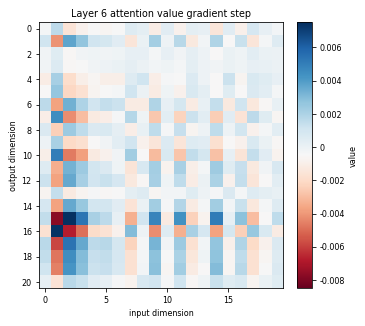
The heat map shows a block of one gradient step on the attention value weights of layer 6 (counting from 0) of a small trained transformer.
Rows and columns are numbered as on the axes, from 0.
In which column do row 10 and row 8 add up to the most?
1
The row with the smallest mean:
16
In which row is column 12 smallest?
15
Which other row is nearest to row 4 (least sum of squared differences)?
13
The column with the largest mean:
2
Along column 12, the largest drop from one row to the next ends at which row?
17
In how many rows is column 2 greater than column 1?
11
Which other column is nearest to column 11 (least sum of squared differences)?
14
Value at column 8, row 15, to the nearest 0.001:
0.001
